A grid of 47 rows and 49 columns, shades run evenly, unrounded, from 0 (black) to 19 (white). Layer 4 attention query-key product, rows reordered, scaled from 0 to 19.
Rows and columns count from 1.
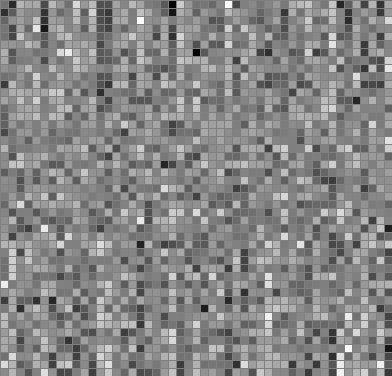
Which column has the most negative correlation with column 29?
22
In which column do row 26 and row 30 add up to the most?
44
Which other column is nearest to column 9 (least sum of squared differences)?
32
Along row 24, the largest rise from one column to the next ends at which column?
21
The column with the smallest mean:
30
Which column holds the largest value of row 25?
36
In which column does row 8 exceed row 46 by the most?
23
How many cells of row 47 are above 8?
34
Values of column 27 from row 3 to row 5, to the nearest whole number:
6 9 13
